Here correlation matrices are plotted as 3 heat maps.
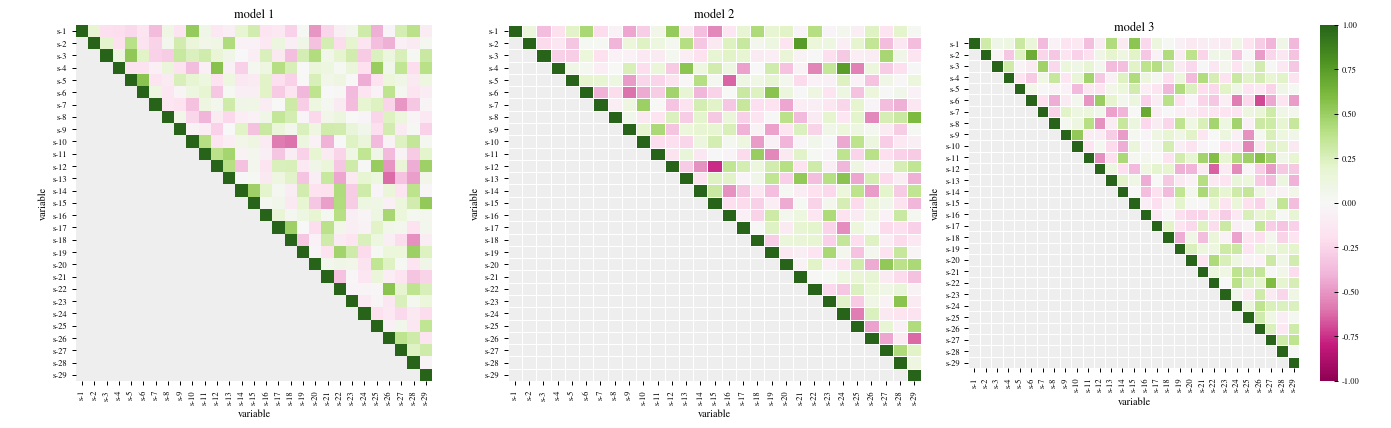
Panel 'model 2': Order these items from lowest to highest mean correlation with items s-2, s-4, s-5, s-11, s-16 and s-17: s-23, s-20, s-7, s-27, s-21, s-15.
s-27, s-20, s-15, s-7, s-23, s-21
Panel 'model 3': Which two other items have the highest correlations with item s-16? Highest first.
s-7, s-3
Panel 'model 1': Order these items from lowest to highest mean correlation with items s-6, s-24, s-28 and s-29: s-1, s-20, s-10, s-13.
s-13, s-20, s-1, s-10
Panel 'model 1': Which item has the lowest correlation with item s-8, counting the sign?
s-11
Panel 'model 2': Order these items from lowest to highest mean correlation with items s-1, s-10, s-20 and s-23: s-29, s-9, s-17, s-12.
s-9, s-17, s-29, s-12
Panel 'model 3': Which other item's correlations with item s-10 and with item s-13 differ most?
s-9
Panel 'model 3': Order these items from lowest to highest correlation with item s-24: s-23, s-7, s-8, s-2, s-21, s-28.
s-2, s-7, s-23, s-28, s-21, s-8
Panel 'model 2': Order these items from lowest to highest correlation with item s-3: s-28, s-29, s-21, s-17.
s-29, s-21, s-28, s-17
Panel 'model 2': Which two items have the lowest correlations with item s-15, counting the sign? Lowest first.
s-12, s-1
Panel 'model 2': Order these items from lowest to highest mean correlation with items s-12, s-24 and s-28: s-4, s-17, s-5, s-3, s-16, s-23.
s-17, s-3, s-5, s-4, s-16, s-23
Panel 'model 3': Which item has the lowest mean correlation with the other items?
s-12
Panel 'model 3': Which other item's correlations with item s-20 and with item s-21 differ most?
s-4
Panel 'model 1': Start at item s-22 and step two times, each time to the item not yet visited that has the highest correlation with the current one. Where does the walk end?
s-16
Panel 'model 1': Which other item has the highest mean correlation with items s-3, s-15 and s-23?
s-29
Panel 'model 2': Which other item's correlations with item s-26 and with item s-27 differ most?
s-20
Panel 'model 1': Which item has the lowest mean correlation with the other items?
s-7
